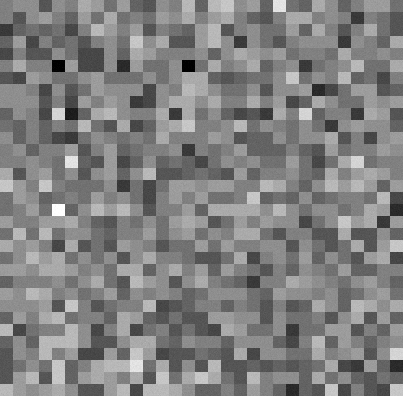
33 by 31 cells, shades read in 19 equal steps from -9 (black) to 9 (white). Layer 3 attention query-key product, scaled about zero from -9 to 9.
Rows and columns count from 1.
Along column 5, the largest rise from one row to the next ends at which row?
18
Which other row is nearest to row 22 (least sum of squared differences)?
25
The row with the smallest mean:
6
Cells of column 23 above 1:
5
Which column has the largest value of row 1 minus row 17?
22
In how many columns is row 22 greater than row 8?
11
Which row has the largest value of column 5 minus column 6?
10
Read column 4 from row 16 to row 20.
5 -2 -1 2 4
